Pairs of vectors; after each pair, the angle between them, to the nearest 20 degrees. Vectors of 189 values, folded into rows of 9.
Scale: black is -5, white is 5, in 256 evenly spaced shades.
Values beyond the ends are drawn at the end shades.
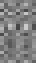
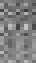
20 degrees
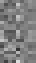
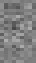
80 degrees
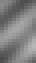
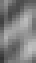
20 degrees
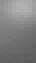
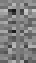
80 degrees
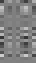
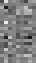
60 degrees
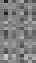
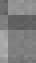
80 degrees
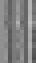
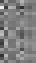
100 degrees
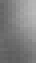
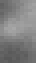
40 degrees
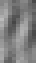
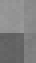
100 degrees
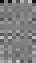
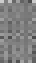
160 degrees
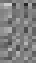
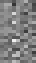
60 degrees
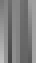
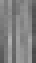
140 degrees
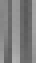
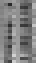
40 degrees
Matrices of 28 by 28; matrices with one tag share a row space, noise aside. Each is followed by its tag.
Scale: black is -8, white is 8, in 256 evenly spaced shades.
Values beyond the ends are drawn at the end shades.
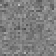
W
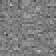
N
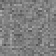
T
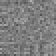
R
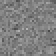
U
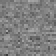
N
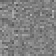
R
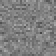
W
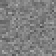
R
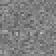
R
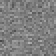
T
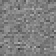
W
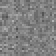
R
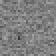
W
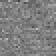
N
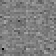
W
